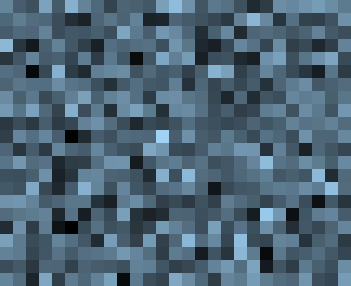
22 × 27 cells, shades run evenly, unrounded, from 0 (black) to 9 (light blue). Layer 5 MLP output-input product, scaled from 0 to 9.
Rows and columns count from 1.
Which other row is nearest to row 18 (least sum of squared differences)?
11
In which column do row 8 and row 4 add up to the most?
1
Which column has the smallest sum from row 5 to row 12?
20
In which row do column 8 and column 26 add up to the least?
4
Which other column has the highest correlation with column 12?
5
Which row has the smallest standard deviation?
7
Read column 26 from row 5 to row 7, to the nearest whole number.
7 5 4
